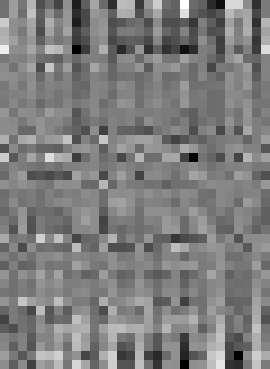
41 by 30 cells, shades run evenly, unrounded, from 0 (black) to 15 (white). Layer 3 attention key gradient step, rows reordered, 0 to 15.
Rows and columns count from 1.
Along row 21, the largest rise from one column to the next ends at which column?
12
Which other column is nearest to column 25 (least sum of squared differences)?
29
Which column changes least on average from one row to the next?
11
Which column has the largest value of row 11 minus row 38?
21
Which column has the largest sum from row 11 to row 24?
28
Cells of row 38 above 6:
25
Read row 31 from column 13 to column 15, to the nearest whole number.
7 6 6
